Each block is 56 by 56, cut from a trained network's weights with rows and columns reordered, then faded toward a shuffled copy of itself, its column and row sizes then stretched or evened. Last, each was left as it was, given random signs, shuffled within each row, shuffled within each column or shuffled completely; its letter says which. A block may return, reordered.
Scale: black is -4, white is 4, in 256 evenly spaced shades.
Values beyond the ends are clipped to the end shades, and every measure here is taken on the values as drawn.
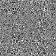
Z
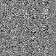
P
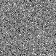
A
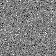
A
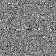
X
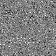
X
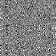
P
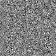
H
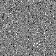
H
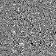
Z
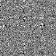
Z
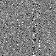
H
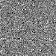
Z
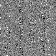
H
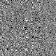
P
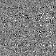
P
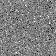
A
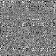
P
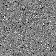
A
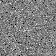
A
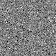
A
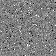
A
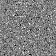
A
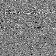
X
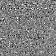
X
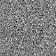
H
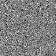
H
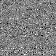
X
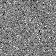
A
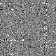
Z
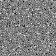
X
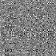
P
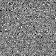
X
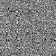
P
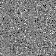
H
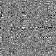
P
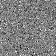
A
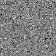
Z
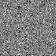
H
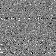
X
